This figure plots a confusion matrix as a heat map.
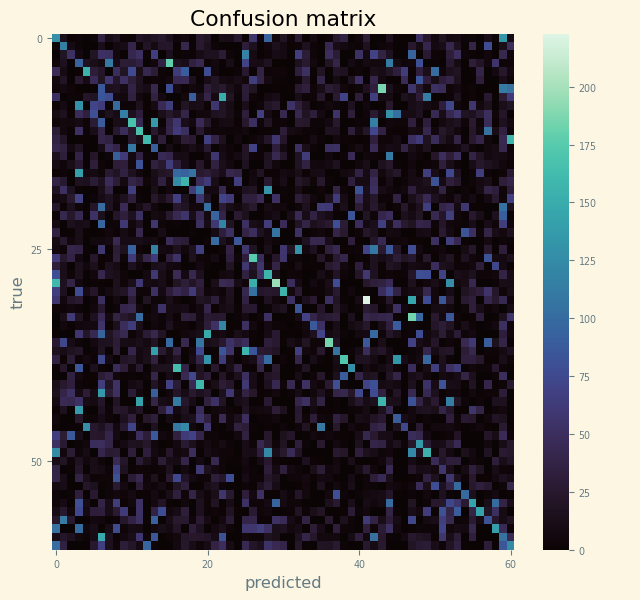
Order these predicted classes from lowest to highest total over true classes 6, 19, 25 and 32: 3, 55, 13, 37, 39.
39, 55, 3, 37, 13
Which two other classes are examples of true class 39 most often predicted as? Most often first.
16, 3
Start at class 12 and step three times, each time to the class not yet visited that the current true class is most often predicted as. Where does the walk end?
59
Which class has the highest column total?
6
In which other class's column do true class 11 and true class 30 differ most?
26
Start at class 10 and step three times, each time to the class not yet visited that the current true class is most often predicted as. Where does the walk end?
57
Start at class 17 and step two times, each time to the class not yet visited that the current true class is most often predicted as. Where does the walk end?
3
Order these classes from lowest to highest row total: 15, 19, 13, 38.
15, 13, 19, 38
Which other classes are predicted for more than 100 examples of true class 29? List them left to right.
0, 26, 52
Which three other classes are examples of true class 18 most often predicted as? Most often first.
28, 19, 40
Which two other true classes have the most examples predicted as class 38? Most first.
40, 7
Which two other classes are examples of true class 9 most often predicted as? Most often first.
44, 45
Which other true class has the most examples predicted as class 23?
52
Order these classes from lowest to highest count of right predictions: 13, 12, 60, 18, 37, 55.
18, 13, 37, 60, 55, 12
